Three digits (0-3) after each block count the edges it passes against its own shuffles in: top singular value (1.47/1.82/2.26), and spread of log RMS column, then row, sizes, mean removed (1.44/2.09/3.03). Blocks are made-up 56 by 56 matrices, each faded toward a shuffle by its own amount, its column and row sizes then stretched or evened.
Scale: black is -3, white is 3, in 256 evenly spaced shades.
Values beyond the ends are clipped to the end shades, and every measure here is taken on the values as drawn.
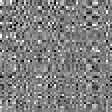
3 2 2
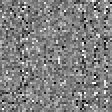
0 2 0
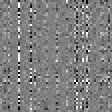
3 3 1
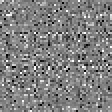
2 1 1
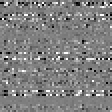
2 0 3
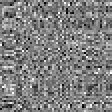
3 0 1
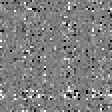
0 2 2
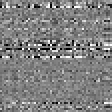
3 0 3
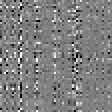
3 3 2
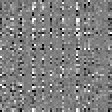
3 3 2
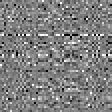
3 0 2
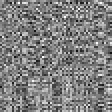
3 1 1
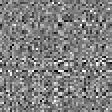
3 1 2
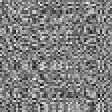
3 2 1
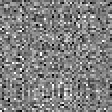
3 1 0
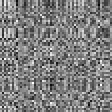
3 2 1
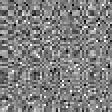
3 0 0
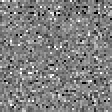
1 0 1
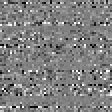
0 1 3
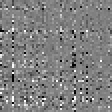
0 3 2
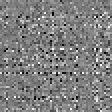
1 2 2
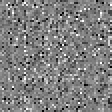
1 1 0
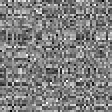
3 0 2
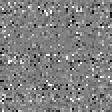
0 1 2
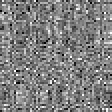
3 0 1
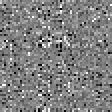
2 1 1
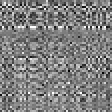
3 0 3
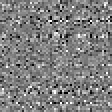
2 1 2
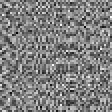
3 0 0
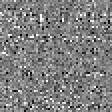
1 0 2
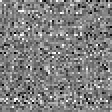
1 0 2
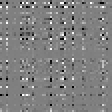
3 3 3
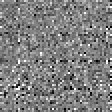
1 1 2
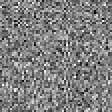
2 0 0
